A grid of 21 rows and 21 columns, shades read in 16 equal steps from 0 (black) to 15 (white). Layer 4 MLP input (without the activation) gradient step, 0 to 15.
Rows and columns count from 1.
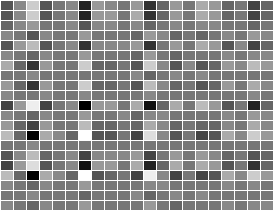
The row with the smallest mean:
11
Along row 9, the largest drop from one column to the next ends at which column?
8
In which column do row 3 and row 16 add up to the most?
3
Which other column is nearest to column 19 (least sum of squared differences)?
5
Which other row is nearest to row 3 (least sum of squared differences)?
20
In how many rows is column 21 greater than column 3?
10
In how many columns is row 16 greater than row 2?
6
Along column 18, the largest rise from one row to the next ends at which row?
18
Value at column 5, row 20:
7
